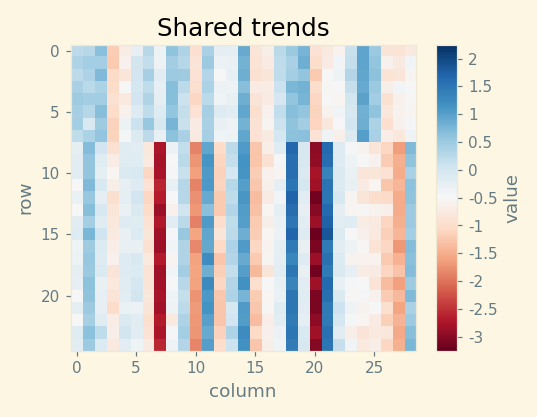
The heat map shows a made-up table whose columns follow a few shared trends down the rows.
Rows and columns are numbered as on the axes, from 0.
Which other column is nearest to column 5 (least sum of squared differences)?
17
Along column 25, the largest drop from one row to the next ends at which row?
8
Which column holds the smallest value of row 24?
20
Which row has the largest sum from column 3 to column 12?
6
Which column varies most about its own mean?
7
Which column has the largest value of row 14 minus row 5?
21
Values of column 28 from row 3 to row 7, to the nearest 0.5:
-0.5 -0.5 -0.5 -0.5 -0.5
